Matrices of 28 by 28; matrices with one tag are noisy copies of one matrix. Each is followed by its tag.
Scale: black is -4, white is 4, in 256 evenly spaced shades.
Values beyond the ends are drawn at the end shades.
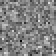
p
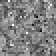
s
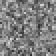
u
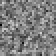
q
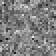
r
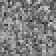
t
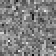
t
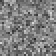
u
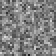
q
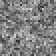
r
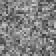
r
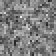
r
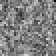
s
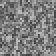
q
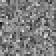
q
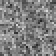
t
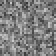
t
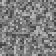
q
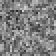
r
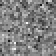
t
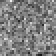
u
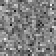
u
